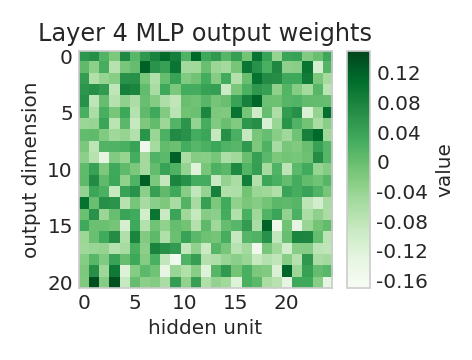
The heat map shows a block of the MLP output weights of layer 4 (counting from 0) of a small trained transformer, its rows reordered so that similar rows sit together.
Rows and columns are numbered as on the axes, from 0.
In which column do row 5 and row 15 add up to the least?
19
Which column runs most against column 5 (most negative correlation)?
15
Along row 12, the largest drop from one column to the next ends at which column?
14
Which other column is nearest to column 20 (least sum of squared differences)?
24
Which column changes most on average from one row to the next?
9
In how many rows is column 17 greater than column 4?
13
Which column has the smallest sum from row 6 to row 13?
11
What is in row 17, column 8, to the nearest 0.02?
0.06
